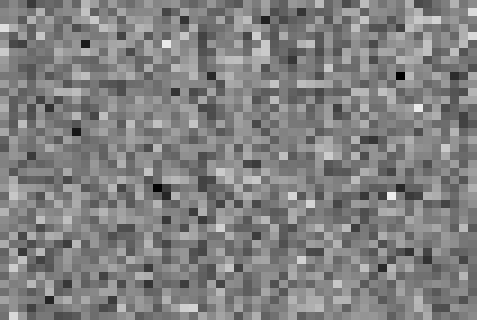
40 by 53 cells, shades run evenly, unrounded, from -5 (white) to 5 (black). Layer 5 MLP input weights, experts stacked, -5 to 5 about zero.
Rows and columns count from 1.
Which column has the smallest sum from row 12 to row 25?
28
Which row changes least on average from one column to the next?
11
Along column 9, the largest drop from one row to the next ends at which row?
18
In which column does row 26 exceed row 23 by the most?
29
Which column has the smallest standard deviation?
16
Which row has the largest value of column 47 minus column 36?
1
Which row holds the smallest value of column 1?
4
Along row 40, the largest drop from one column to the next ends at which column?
2
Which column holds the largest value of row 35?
12
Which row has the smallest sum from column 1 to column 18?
27
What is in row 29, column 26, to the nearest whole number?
0
